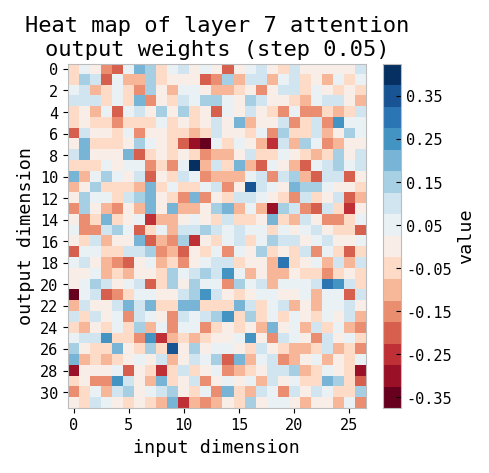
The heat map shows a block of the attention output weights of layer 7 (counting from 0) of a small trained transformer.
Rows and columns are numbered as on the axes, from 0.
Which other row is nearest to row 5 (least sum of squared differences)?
6
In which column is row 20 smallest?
7
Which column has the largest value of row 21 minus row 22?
12
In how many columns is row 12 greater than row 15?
12
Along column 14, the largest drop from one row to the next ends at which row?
20
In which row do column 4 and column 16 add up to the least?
5
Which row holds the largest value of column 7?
25
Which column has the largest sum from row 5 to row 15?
19
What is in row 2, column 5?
-0.05
